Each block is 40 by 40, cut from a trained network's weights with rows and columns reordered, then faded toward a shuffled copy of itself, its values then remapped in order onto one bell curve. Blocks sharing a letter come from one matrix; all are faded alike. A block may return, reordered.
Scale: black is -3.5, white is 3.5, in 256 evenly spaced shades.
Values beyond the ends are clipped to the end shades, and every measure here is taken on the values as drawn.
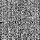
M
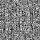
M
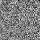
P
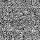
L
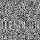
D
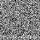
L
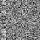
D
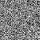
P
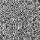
D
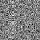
D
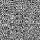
D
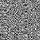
D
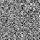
D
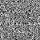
P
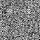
P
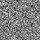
D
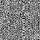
D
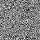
P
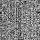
M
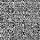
L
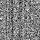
M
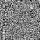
D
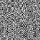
D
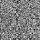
P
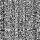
M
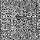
M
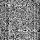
M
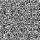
D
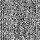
M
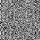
D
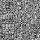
D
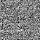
L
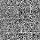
L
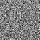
D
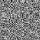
D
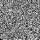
P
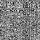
M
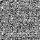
L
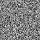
P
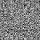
D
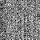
M
